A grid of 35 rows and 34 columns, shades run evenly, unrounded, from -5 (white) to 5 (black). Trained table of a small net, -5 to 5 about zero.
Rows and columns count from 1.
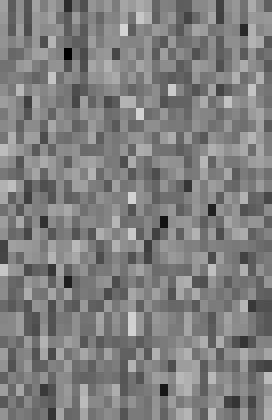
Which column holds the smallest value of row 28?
17
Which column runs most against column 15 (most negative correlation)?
6
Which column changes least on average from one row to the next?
8
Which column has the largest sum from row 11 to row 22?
20
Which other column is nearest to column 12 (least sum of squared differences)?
33
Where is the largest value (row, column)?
5, 9
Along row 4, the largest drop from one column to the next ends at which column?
7
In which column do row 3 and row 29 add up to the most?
31
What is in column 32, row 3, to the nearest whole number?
-2
